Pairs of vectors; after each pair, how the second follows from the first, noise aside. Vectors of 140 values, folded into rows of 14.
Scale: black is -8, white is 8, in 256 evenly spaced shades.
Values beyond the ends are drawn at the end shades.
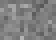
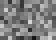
wrapped around, negated, scaled up.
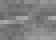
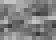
reversed, scaled up.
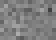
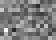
reversed, negated, scaled up.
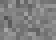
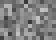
wrapped around, negated, scaled up.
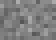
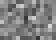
reversed, negated, scaled up.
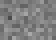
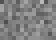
wrapped around, negated.
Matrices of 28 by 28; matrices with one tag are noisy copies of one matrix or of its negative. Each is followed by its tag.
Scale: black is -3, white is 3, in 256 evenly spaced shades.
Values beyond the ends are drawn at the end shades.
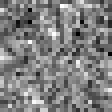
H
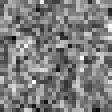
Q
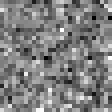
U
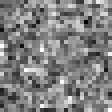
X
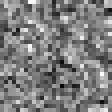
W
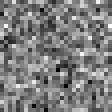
Q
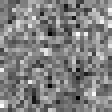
H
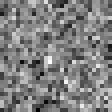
U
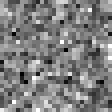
U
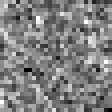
X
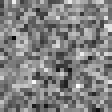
Q
